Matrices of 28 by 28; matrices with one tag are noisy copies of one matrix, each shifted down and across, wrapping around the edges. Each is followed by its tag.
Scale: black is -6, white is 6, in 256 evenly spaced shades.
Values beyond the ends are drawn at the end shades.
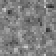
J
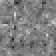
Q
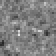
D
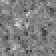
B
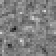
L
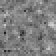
B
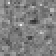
L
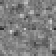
J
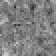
B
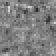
D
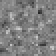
J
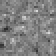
L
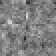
Q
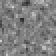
L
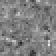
D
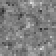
B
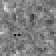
B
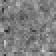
Q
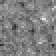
B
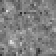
B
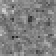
B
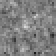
B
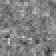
D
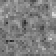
B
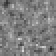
D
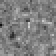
D
